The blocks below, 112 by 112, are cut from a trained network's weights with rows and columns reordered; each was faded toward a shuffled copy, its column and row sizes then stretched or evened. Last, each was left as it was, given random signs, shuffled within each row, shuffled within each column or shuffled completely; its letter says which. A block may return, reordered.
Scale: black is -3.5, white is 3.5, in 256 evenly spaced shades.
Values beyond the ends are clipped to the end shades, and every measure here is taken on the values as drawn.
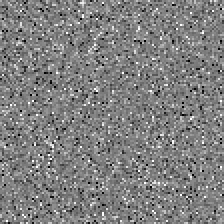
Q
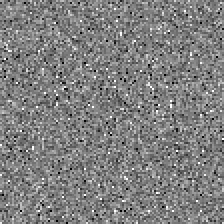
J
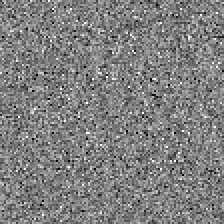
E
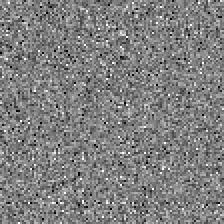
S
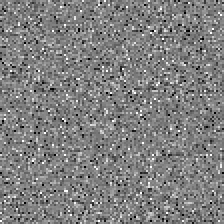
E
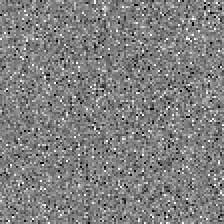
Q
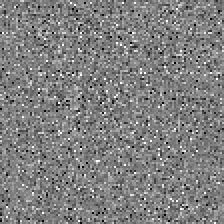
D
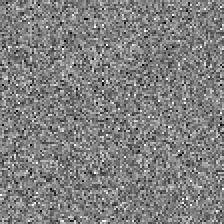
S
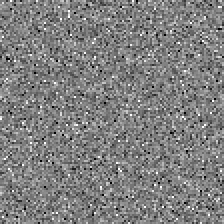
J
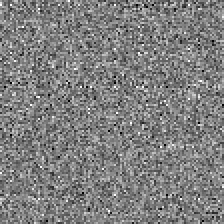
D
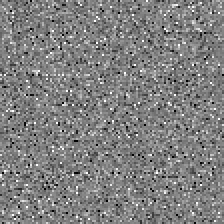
D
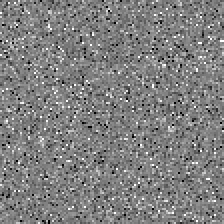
J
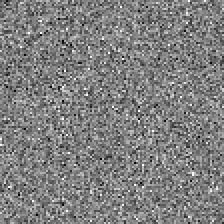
Q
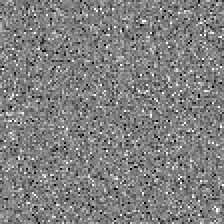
J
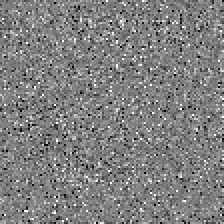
D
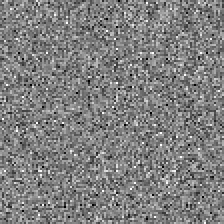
S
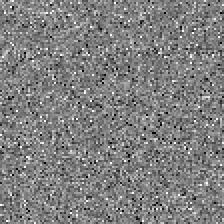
E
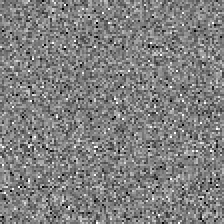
S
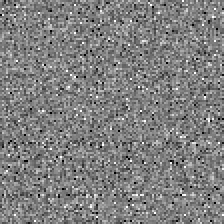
S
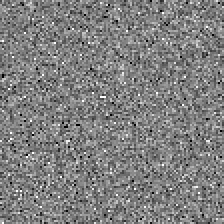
J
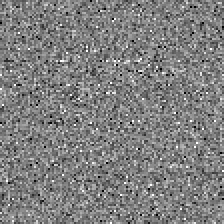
E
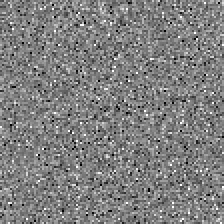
Q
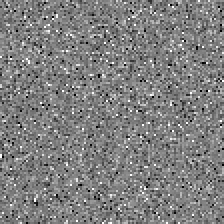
J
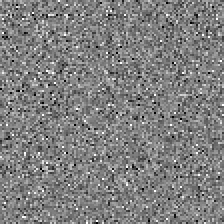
S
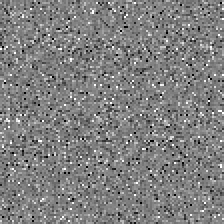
E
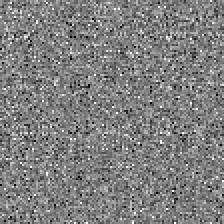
S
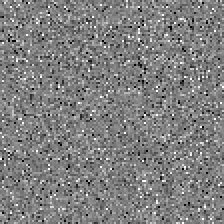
D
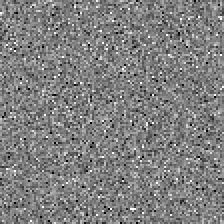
J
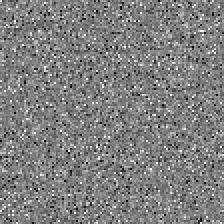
J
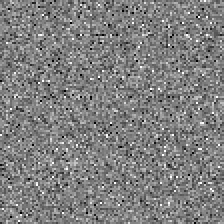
E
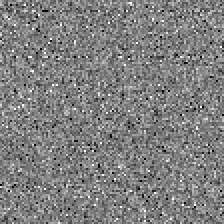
E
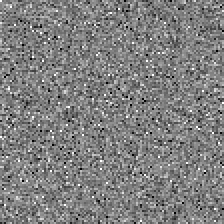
J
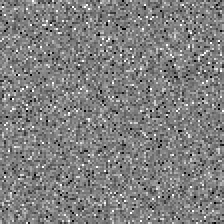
J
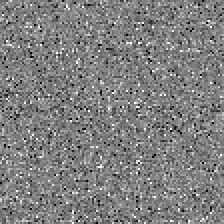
D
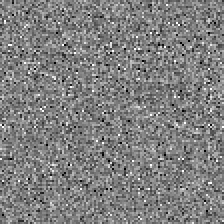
S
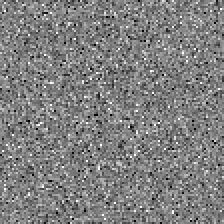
J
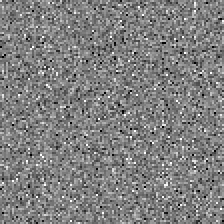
Q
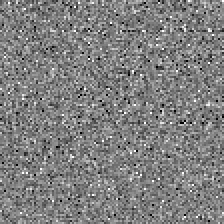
S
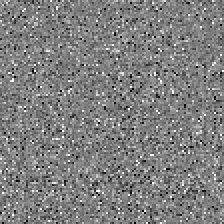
D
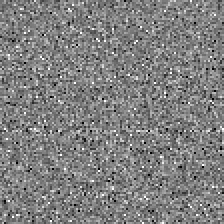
E
